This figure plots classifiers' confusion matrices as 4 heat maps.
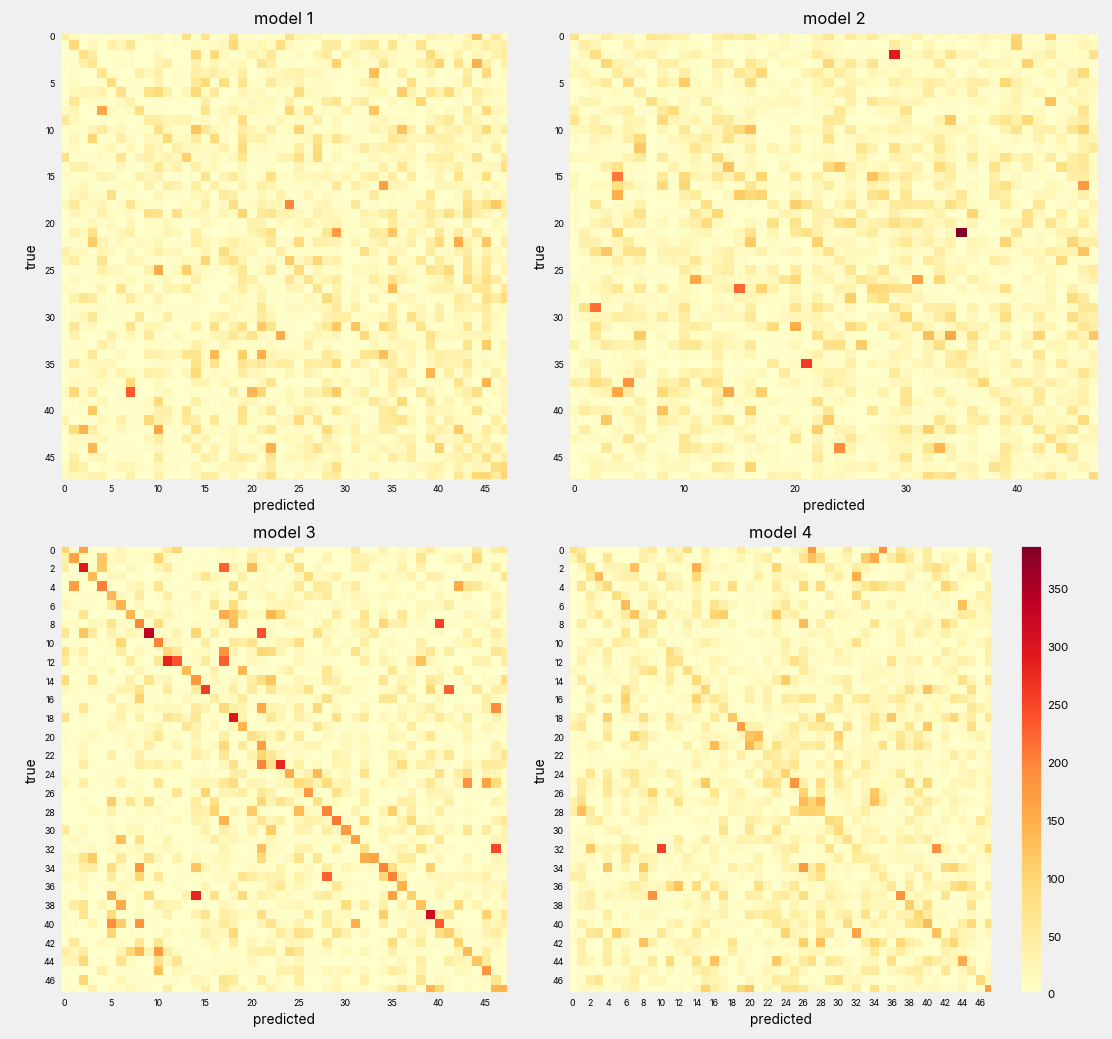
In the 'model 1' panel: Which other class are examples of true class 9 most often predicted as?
19
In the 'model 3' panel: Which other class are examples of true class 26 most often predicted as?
15
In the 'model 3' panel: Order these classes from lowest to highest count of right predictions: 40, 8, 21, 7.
7, 21, 8, 40
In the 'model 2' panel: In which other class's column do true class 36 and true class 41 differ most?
3
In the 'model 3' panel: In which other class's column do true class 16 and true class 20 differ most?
8
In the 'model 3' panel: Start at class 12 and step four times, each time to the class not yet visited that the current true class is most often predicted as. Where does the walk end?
2
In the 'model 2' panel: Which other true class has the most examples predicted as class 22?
42
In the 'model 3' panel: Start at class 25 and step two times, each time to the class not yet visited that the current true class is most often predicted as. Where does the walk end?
10
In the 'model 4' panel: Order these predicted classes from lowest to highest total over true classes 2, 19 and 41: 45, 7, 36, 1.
36, 1, 7, 45
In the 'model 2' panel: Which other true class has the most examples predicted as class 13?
19
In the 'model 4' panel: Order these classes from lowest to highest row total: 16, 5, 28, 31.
5, 31, 28, 16
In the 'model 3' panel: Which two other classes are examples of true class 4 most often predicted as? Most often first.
1, 42
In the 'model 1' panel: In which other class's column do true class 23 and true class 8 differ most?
4
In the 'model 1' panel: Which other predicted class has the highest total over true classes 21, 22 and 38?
29
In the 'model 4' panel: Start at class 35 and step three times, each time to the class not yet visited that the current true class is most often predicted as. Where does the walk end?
34
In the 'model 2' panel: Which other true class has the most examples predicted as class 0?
9
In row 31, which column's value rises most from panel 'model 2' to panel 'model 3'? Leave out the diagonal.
6
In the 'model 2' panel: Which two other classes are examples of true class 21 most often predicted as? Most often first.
35, 4
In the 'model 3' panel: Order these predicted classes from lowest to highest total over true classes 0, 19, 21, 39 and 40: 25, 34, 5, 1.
1, 25, 34, 5
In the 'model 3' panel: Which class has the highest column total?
21
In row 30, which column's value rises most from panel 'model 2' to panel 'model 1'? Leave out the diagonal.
37
